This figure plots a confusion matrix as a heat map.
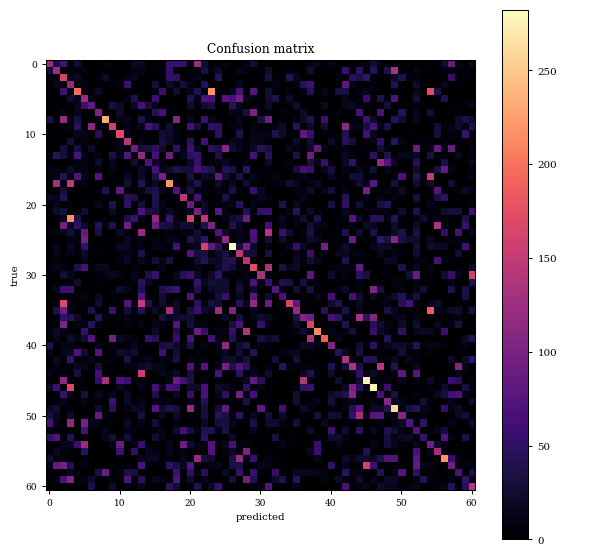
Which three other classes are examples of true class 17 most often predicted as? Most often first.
3, 1, 46
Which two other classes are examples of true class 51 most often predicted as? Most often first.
3, 5
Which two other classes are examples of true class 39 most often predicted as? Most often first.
37, 9
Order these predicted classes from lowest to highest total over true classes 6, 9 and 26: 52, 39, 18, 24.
52, 18, 24, 39
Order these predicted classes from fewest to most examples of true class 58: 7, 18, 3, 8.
3, 7, 18, 8
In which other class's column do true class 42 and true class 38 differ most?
28
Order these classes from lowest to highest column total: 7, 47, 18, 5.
7, 47, 5, 18
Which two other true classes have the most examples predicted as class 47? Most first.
43, 14
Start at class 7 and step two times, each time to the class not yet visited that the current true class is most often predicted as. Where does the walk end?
31
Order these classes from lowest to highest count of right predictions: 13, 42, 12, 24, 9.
24, 12, 13, 42, 9
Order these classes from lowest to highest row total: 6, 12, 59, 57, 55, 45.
6, 55, 59, 57, 12, 45
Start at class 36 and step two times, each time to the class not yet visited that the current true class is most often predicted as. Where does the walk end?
13
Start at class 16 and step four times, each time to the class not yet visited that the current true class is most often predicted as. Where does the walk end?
20
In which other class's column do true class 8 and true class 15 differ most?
2
